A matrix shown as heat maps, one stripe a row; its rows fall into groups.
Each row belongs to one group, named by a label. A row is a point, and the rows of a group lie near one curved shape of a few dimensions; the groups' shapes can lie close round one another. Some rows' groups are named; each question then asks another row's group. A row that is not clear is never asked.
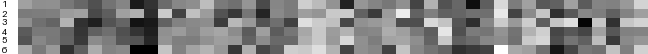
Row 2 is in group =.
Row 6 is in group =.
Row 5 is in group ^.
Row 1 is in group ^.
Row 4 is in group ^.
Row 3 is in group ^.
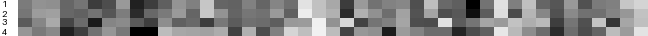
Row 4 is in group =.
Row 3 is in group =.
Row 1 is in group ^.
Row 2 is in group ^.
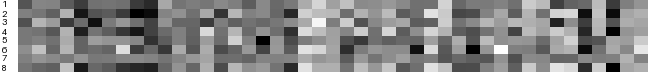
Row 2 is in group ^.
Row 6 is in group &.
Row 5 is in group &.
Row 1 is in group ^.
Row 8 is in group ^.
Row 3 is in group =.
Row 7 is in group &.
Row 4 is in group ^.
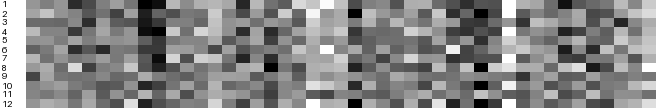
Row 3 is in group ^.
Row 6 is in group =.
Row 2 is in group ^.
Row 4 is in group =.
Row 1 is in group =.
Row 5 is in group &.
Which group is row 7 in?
=
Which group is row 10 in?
^
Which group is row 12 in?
^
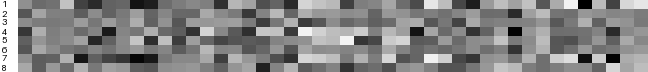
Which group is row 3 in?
&
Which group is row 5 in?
=
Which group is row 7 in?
^
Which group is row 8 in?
&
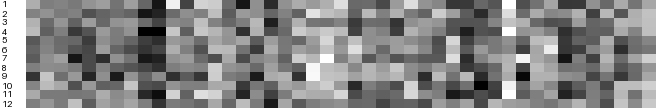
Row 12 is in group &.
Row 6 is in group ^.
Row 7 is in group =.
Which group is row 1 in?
=
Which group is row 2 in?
^
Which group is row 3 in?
&
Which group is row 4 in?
=
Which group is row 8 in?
^
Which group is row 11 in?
=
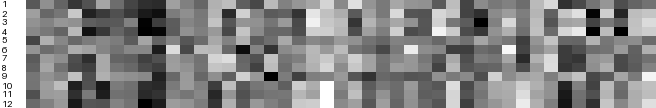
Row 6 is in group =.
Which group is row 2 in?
^
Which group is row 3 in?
^
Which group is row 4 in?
^
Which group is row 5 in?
&
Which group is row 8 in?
^
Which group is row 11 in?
=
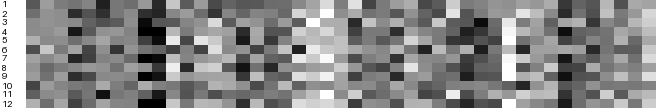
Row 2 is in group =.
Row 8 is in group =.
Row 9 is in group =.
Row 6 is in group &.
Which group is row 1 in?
=
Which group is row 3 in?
^
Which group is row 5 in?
=
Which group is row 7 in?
=
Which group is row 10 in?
&
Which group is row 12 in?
=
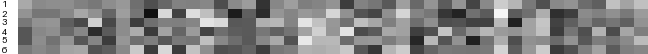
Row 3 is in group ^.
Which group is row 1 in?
&
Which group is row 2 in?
=
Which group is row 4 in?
=
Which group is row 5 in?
&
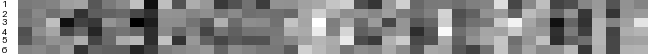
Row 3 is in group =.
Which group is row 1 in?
=
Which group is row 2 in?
^
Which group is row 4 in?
=
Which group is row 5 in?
=
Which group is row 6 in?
^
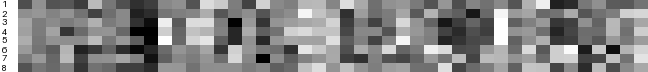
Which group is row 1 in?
^
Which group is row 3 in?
=
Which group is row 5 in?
=
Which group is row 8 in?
^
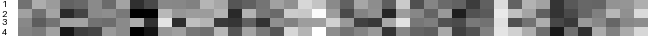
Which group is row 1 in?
^
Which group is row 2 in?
=
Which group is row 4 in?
=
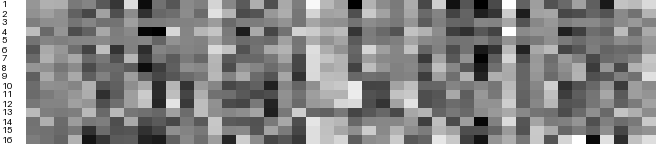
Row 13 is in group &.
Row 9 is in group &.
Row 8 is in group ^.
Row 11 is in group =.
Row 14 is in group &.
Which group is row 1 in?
^
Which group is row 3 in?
&
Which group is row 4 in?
=
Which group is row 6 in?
^
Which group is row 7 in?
&
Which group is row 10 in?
=
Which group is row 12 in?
=
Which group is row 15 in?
^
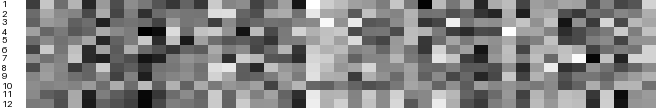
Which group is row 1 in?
&
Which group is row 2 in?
^
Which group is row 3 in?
=
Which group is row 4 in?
=
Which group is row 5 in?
=
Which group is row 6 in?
&
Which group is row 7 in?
^
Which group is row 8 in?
^
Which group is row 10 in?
&
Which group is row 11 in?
^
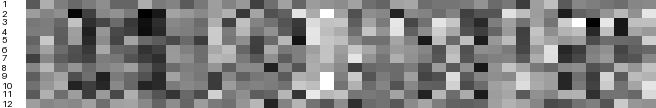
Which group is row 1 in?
&
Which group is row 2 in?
=
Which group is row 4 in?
^
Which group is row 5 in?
&
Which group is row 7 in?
^
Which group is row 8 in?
&
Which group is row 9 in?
=
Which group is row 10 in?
=
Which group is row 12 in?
&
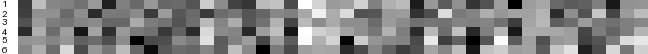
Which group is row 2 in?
=
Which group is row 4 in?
&
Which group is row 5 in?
^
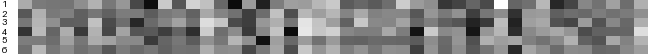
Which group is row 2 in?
&
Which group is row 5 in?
&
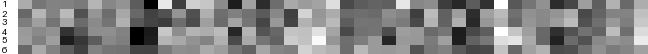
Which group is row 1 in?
=
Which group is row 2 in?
&
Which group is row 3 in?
&
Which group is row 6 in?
^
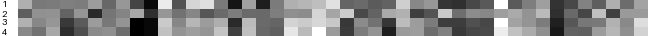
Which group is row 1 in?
=
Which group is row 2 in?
=
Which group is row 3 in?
=
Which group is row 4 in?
=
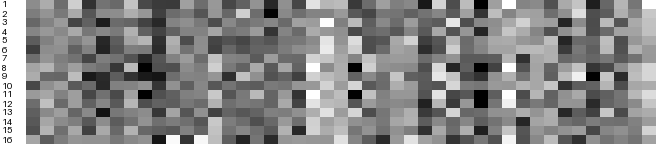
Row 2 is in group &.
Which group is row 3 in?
=
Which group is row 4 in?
&
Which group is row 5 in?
=
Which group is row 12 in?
&
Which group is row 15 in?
&
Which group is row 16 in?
=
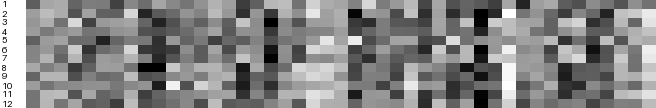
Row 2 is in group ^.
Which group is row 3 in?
&
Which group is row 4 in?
&
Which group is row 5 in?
=
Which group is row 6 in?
&
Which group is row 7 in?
&
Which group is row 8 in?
=
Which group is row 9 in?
^
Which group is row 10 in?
=
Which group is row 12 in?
&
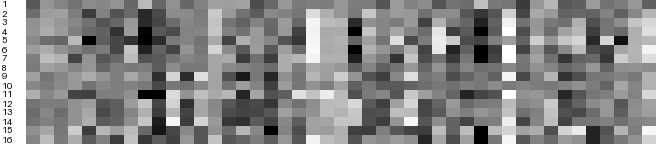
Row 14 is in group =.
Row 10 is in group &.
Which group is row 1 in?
&
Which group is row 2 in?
^
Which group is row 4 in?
^
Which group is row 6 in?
^
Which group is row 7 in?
^
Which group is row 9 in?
=
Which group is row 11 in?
=
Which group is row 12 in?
=
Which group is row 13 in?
=
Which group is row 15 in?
&
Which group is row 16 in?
&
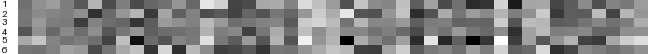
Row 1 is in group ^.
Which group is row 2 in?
=
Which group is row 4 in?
&
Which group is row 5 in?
^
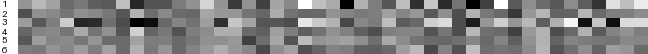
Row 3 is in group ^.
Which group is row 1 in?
^
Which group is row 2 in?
&
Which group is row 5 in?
&
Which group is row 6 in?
&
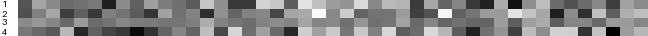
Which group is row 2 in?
=
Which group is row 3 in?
&
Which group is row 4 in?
^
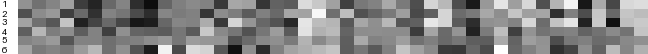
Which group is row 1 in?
^
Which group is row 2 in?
=
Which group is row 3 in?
^
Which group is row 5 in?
&
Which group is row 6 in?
=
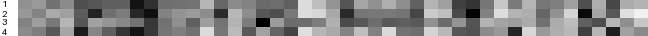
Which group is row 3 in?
&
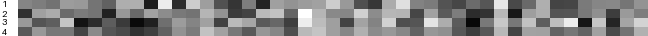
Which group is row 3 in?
^
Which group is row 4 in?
^
